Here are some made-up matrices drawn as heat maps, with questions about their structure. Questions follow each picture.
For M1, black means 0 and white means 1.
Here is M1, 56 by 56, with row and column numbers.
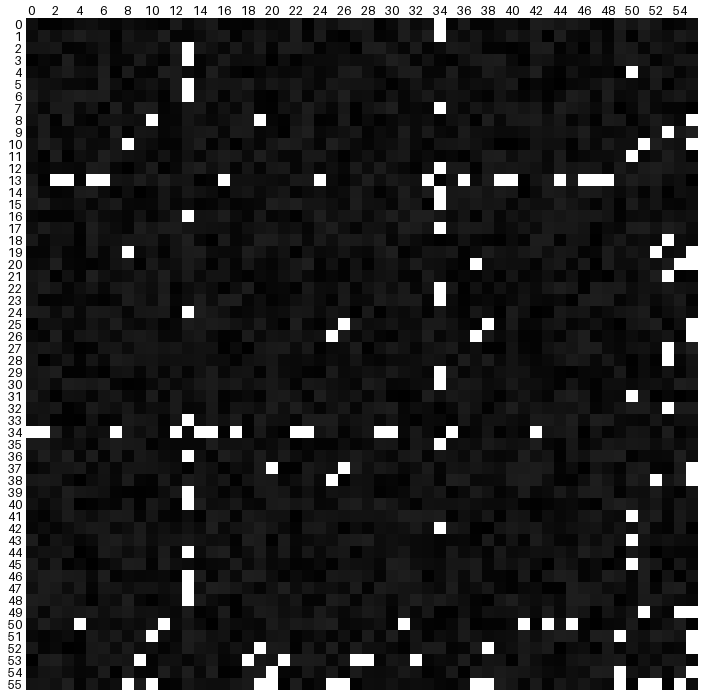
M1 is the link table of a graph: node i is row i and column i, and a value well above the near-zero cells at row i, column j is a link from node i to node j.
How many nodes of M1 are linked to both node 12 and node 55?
0
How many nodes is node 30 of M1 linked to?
1
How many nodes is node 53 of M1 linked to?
6
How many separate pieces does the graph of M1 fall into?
5
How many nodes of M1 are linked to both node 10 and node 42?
0
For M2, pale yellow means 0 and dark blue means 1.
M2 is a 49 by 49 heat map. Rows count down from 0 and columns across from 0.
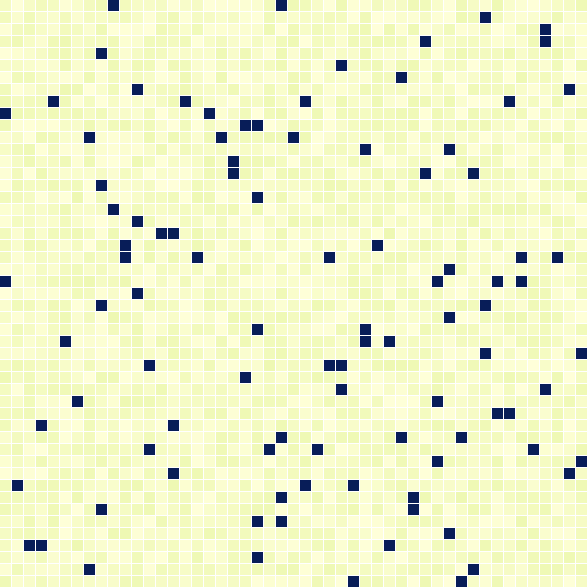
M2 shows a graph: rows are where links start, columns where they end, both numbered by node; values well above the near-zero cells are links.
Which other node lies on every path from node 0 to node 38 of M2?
node 23
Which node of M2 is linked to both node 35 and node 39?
node 14
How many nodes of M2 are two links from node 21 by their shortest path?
3
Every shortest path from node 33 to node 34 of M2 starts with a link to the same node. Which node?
node 36
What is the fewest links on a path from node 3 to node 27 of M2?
5
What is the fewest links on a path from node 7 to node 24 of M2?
2
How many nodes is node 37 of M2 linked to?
4
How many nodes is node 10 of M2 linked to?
2
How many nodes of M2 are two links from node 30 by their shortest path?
4
